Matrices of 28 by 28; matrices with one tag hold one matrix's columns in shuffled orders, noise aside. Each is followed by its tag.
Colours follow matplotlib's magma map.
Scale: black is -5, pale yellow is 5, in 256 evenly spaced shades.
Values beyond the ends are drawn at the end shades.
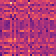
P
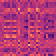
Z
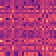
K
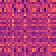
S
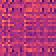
S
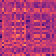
Z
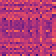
P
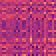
P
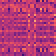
S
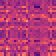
K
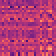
K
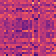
P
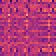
S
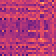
P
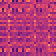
S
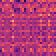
S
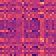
P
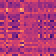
Z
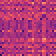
P
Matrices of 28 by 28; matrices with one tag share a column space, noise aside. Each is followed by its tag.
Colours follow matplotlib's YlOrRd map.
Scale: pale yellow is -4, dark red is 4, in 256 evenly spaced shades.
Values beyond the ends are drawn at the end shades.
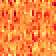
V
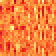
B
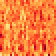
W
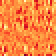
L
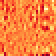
L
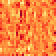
V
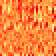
L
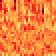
L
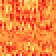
L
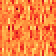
B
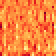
W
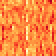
B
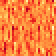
B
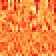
L
